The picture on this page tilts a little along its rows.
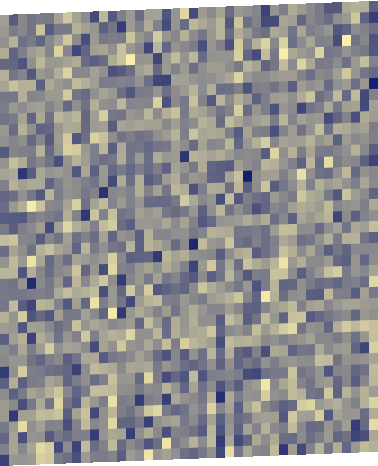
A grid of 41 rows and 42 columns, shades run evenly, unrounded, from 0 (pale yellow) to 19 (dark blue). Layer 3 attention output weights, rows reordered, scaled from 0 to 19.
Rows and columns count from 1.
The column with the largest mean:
25
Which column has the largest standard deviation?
42
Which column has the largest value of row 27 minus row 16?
4
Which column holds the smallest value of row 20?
8
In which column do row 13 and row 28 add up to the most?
6
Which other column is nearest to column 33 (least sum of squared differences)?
20
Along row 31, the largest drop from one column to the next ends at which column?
26
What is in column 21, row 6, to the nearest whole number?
8
